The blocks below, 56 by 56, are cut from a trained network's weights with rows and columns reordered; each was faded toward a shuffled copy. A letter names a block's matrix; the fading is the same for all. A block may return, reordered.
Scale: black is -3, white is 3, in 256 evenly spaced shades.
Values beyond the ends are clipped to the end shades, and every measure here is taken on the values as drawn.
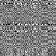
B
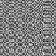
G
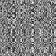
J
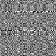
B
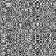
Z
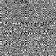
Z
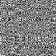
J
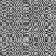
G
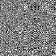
Z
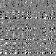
B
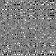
B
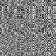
J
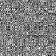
Z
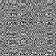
B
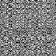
Z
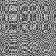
G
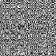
Z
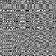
B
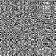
Z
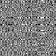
B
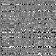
B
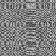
G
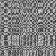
G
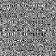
Z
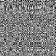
Z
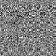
J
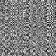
J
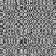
G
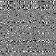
B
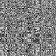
Z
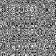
Z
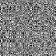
Z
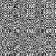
J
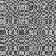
G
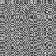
G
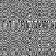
G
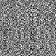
Z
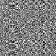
Z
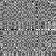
G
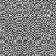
G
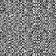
J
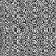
J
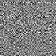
J
